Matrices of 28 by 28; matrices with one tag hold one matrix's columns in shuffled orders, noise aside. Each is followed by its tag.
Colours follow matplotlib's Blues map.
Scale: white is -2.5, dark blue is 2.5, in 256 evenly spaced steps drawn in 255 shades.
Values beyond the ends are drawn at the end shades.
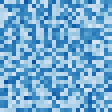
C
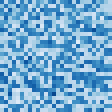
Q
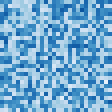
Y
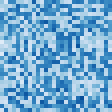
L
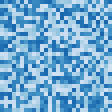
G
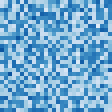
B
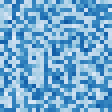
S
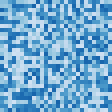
S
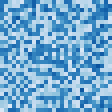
B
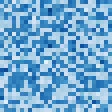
Q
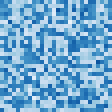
Y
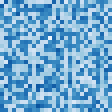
S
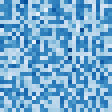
Y
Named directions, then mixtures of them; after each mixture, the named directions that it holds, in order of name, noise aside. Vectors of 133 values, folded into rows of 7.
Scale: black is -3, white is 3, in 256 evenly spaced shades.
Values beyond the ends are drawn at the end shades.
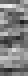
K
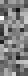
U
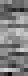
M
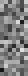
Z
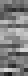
M.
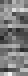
M.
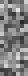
K, U, Z.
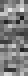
M, Z.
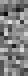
M, U, Z.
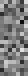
Z.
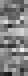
K, M, Z.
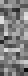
K, M, U.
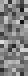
Z.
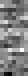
K, M.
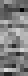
M.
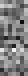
K, U, Z.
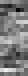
K, M, U.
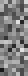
Z.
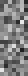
Z.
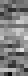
M.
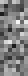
K, U, Z.
